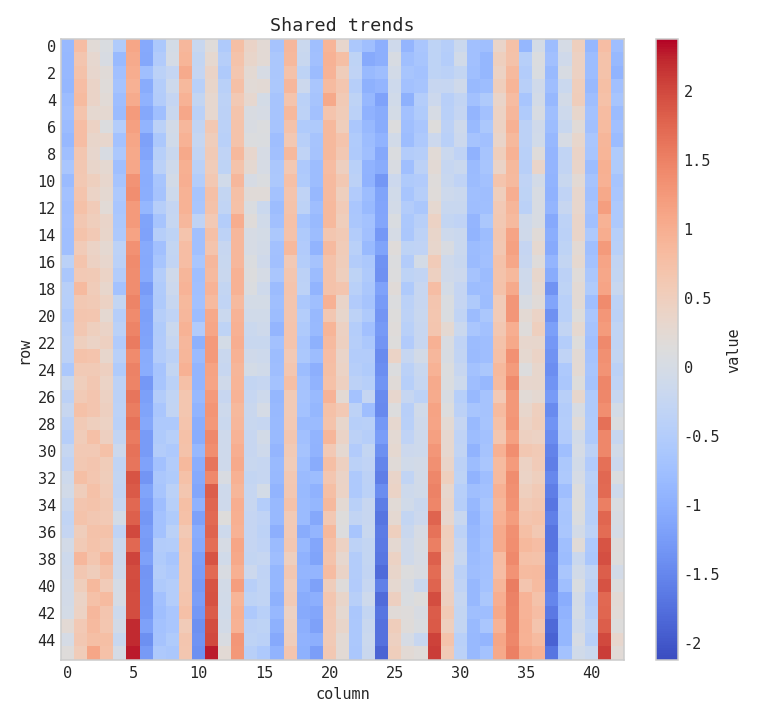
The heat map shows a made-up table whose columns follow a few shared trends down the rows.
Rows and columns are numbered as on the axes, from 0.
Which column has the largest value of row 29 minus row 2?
28
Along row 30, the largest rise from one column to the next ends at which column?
11
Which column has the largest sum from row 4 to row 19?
5
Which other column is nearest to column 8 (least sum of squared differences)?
30
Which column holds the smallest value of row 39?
24
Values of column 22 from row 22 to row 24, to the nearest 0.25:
-0.5 -0.5 -0.5
